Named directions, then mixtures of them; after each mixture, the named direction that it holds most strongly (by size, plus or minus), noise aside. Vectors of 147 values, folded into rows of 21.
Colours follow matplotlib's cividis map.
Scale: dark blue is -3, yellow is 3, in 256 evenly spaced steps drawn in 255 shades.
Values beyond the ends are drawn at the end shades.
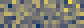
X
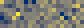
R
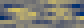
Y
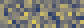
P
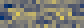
Y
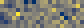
R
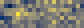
R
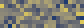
X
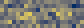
P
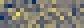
R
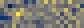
R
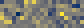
R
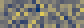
P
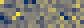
R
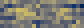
Y
